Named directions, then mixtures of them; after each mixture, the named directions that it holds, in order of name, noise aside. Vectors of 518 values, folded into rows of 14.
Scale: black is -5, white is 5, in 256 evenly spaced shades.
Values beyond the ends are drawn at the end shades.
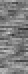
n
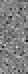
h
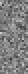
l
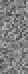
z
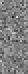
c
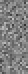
z.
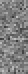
c, h, n.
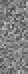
z.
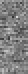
c, n.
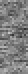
n, z.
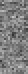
c, n.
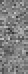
c, n.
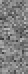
c, n, z.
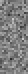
l, z.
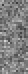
l, n.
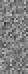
z.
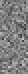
l, z.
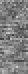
c, n.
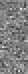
c, h, n.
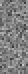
l, z.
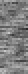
n.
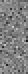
h.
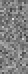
h, l, z.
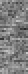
c, l, n.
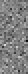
h.
